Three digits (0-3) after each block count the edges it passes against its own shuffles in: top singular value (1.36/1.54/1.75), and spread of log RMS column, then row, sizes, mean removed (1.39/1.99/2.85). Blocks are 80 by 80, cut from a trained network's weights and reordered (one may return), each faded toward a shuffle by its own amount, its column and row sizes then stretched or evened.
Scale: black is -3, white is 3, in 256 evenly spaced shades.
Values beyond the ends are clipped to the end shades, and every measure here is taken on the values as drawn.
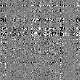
2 3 3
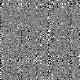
3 3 2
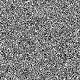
2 0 0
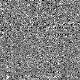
1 1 2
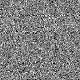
3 0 1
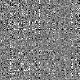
2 3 2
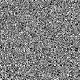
3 0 1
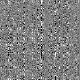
3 3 1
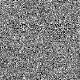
1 1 2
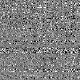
0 2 3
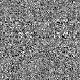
3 1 1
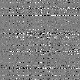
3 2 3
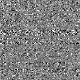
0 1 3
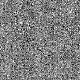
0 1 1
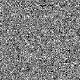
3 1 1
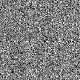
1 0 1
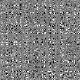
1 3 3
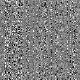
1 3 1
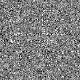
1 1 2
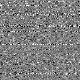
1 0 3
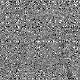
3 2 2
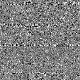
2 0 2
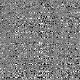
1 2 3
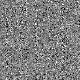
0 2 0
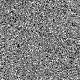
2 0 0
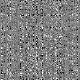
1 3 2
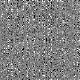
0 3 2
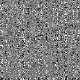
2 3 1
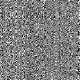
2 3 1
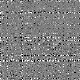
3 2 3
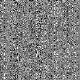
1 3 1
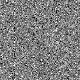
2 1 0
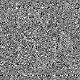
2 1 2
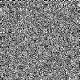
3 0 1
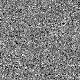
0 0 1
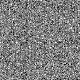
1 0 1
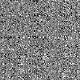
1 2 2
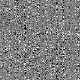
3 3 1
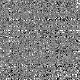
0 2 3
